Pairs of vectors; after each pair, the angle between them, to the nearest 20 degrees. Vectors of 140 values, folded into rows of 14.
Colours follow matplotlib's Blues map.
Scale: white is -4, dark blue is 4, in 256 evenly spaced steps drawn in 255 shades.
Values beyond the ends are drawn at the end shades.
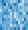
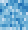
140 degrees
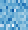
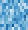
140 degrees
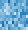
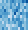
100 degrees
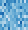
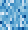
120 degrees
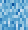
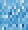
120 degrees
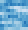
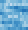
160 degrees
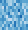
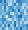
20 degrees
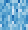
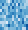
120 degrees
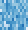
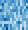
100 degrees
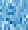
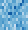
80 degrees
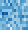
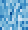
80 degrees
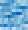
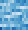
160 degrees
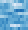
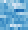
20 degrees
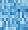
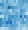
120 degrees
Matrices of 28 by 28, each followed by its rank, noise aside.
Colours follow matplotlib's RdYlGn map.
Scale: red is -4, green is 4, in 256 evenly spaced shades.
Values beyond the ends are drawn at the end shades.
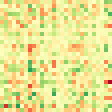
four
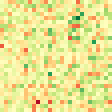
six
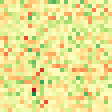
six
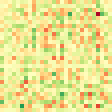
four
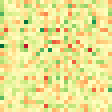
seven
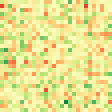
seven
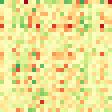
four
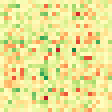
seven
